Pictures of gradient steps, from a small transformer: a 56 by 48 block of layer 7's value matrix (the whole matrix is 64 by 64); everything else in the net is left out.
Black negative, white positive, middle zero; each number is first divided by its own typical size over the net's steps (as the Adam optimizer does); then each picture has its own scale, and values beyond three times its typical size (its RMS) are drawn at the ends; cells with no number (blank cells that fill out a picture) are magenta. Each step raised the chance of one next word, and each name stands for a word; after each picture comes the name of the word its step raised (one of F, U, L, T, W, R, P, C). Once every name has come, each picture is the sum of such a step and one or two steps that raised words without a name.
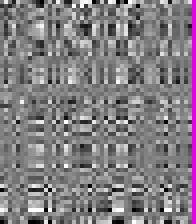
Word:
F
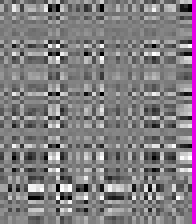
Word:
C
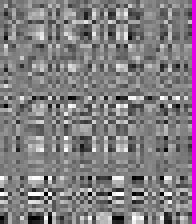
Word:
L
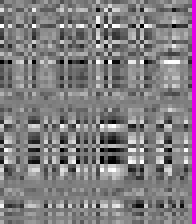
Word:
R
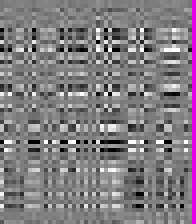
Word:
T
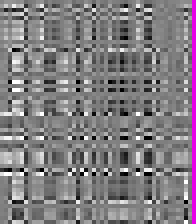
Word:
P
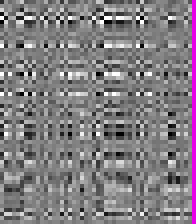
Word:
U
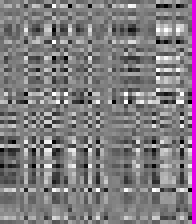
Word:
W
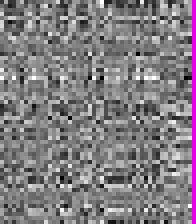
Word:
F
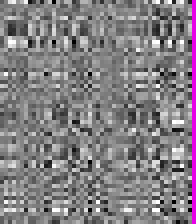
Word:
F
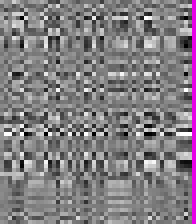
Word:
U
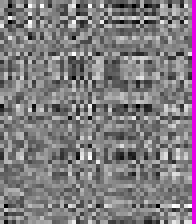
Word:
R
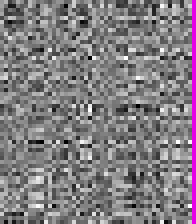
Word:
T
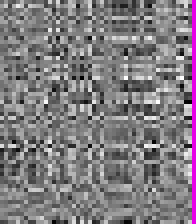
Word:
W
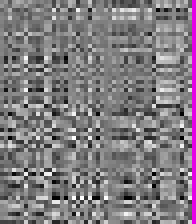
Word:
P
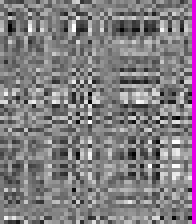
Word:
W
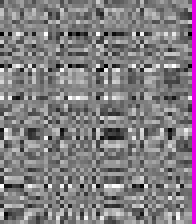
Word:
L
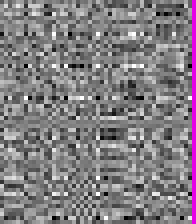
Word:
L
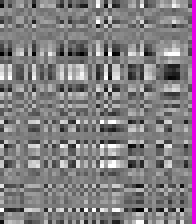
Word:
F
